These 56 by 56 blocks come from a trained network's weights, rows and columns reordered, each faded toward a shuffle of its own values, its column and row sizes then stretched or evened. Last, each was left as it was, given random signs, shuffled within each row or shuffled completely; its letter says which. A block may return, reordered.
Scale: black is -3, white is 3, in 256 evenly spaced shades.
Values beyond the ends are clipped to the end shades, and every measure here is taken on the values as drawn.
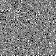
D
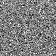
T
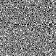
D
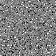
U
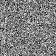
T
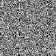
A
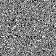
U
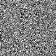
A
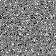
U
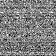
U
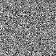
A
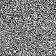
A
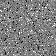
T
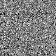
A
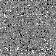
A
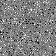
U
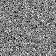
T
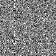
A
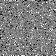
U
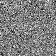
T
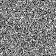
U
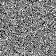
T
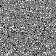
U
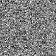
D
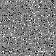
A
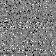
A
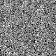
D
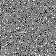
T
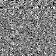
D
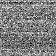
U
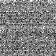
D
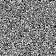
U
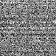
D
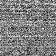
D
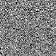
D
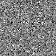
A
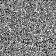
U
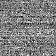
D
